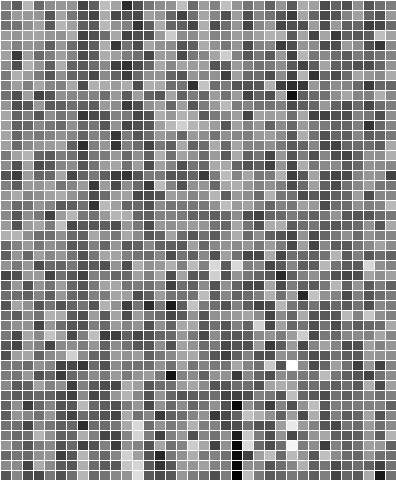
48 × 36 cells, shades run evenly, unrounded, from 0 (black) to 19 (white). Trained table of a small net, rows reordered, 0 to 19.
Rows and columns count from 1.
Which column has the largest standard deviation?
22
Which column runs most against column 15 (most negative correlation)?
8
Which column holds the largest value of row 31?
18
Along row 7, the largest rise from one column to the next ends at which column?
3
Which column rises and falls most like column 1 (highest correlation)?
16
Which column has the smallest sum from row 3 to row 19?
27
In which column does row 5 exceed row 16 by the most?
32
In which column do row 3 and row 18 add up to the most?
6
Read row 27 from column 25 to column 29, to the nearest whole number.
5 7 10 7 7
